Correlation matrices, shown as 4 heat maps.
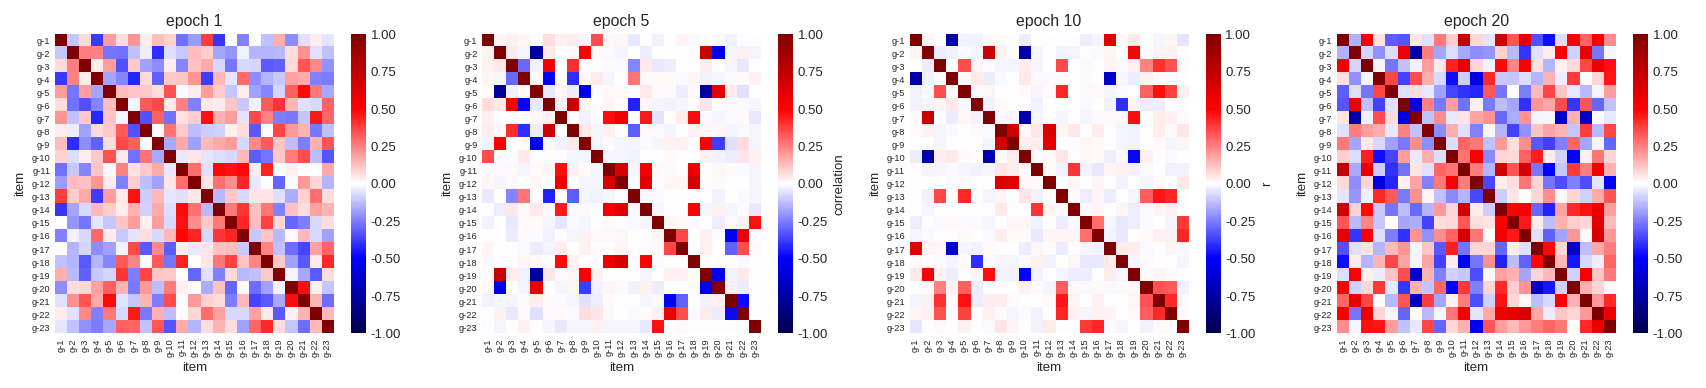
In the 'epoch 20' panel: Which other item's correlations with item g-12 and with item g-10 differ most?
g-23
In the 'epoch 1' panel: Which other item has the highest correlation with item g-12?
g-16
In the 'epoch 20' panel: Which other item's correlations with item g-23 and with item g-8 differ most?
g-22
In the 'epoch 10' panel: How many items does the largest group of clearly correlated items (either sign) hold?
6
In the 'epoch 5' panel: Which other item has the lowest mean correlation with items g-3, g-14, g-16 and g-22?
g-21
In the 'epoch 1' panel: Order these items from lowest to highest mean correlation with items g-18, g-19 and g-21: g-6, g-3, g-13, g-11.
g-3, g-13, g-11, g-6
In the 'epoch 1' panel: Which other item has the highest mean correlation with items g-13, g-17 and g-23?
g-7
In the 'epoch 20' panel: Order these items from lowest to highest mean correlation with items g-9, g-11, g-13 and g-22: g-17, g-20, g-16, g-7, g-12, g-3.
g-17, g-12, g-7, g-20, g-3, g-16
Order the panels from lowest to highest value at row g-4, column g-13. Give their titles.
epoch 1, epoch 10, epoch 5, epoch 20
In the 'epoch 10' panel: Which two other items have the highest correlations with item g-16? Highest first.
g-23, g-15
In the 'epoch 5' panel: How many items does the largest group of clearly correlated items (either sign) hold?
5
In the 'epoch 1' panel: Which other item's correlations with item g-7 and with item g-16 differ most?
g-4
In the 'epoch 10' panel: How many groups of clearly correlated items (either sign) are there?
7
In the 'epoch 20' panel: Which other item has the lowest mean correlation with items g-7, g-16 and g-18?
g-2
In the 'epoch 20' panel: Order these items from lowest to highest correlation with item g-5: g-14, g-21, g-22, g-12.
g-12, g-14, g-21, g-22
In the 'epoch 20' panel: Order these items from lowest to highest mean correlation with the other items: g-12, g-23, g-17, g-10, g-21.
g-12, g-17, g-10, g-21, g-23
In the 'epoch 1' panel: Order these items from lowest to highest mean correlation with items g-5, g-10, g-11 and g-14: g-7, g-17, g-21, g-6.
g-17, g-7, g-6, g-21
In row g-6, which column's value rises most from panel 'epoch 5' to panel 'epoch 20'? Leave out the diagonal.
g-2
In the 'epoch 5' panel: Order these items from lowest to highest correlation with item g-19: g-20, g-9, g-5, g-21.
g-5, g-20, g-21, g-9
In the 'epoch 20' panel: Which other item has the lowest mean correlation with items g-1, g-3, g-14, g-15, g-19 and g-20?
g-18
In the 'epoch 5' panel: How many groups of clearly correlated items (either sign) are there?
6
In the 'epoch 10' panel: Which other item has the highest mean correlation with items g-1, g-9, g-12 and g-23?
g-8
